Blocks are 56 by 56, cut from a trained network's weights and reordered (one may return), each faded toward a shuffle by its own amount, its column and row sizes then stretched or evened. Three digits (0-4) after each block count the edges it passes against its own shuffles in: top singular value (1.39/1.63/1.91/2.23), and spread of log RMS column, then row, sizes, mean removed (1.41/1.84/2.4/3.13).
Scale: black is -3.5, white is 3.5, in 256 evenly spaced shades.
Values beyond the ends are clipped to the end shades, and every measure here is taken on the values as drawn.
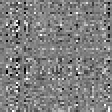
2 4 3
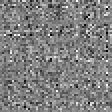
0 2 3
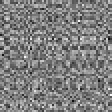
4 0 1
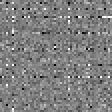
2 2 3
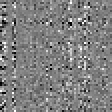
1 4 2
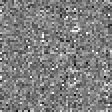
0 2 1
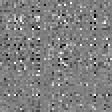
2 3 3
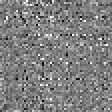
1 2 3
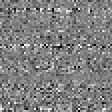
3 2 4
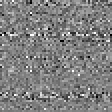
0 0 4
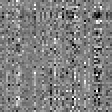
3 4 1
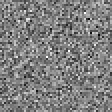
1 0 0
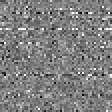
1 1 3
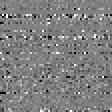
1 1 4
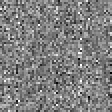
0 3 0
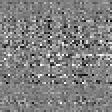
1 1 4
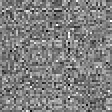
3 1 0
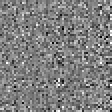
0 2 2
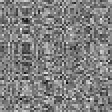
4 2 1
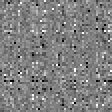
2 3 1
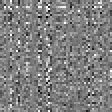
2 4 0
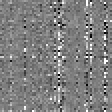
2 4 0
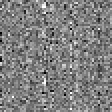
1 3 0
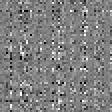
1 4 3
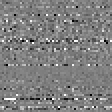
1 0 4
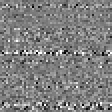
2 0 4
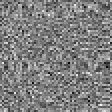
3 0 2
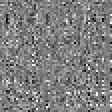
2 3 2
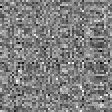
3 1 0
